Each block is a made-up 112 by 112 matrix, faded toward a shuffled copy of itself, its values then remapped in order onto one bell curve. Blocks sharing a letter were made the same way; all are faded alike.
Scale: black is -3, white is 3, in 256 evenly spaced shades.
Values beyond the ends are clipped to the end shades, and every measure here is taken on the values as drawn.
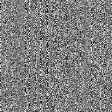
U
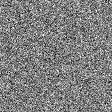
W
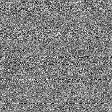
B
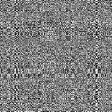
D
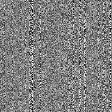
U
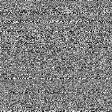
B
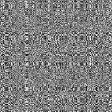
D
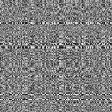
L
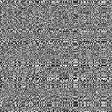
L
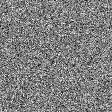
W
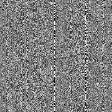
U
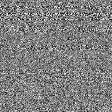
B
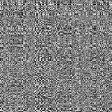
D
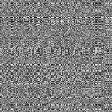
L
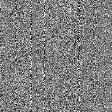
U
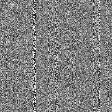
U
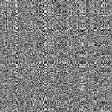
D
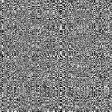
D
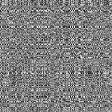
L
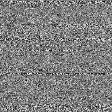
B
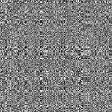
D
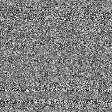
B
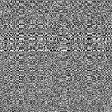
L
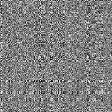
D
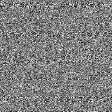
B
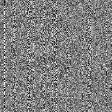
U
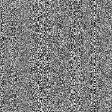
U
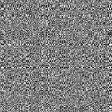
D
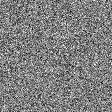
W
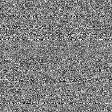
B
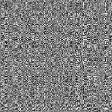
D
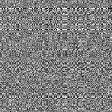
L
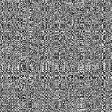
D
